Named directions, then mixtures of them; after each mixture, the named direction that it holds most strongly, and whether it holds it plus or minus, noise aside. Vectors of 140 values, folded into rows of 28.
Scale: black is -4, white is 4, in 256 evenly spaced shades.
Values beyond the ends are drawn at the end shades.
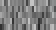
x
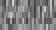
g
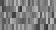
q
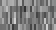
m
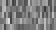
g, minus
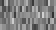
q, plus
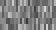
g, plus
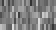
x, minus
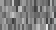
q, minus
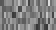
q, plus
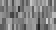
x, plus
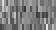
m, plus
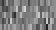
q, plus
